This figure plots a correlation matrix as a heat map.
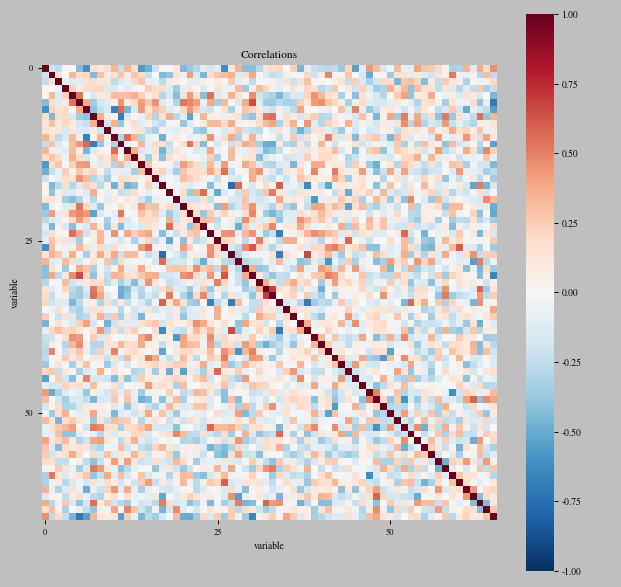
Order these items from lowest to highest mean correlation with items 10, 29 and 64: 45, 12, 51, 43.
45, 43, 51, 12
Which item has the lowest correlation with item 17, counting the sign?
27
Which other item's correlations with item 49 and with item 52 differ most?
42
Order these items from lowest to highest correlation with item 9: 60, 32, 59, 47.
47, 32, 60, 59
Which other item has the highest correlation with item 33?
32
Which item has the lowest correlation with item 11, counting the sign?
7
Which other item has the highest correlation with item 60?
26
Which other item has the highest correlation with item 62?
48
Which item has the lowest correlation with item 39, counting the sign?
19
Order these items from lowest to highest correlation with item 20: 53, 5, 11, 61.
61, 11, 53, 5
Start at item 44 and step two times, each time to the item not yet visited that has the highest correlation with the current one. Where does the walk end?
31
